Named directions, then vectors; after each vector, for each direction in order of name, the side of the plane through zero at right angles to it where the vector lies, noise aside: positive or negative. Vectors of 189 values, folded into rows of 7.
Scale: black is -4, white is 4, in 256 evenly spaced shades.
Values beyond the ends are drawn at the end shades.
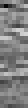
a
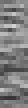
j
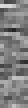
negative, positive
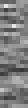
negative, positive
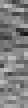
negative, negative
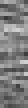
positive, positive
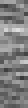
positive, positive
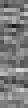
positive, negative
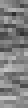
negative, negative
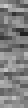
negative, negative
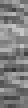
positive, positive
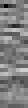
positive, negative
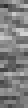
positive, positive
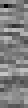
positive, negative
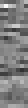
negative, positive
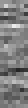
negative, positive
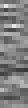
negative, positive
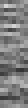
negative, positive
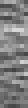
positive, positive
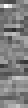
negative, positive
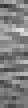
positive, positive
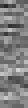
positive, negative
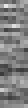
negative, positive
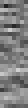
positive, negative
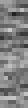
negative, negative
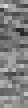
negative, negative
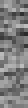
negative, negative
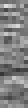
negative, positive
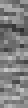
negative, negative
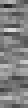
positive, negative
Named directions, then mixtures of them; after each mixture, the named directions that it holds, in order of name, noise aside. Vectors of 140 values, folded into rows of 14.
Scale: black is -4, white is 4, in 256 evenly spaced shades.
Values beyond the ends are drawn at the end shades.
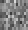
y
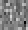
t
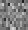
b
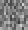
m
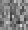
m, t, y.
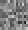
m, t, y.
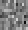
m, t, y.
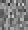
b, m, y.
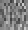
b, m, y.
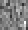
t.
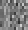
m, y.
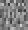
b, m, y.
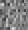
b, y.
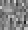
m, t, y.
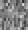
b, m, t.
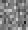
b, t, y.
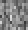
b, m, t.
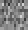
b, m.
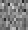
b.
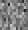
b.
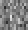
m, t, y.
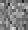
b.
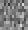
b, m.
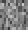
b, t, y.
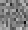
b, m, t.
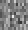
m, y.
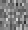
m, t, y.
